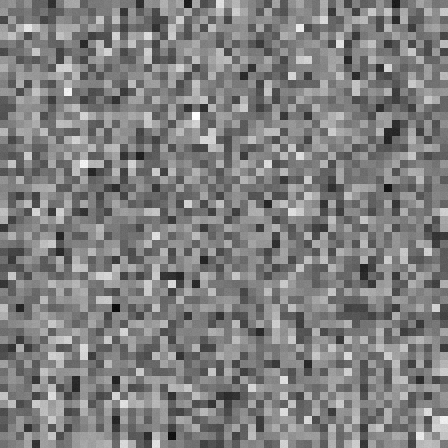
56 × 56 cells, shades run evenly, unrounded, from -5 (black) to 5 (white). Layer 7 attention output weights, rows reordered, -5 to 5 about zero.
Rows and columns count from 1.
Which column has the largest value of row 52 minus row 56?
26
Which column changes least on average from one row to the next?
29
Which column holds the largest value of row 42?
16
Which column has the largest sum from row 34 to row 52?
11
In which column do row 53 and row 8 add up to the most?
39
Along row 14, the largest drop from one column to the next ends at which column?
32
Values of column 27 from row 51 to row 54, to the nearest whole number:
-3 1 0 -2
